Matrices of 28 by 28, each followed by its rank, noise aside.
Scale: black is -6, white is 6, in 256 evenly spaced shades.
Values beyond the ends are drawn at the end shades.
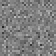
six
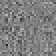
four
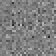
five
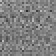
four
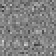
six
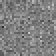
six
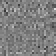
six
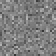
six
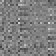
four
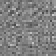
three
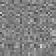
five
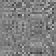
five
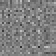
five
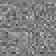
six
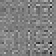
three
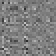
three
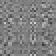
three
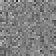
six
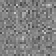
five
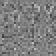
six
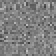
five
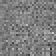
six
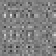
three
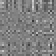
three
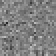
five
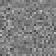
six
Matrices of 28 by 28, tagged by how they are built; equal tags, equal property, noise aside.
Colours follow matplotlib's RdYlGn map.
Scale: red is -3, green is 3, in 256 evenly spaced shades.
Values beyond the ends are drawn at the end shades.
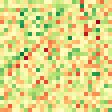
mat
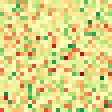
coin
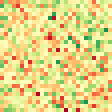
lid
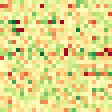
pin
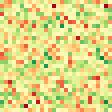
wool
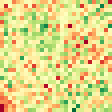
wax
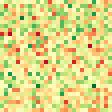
wool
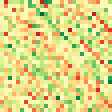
lid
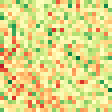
lid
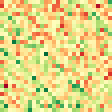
lid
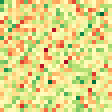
mat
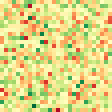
coin
